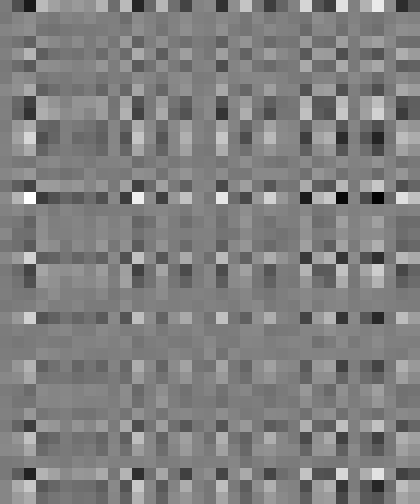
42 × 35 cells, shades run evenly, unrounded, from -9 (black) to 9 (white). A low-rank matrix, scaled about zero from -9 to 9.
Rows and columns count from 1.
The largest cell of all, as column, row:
3, 17
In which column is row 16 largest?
32
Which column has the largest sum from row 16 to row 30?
21
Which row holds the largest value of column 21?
1
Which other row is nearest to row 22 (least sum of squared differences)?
27
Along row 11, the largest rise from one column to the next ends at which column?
12
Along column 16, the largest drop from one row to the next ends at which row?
23
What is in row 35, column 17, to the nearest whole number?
0
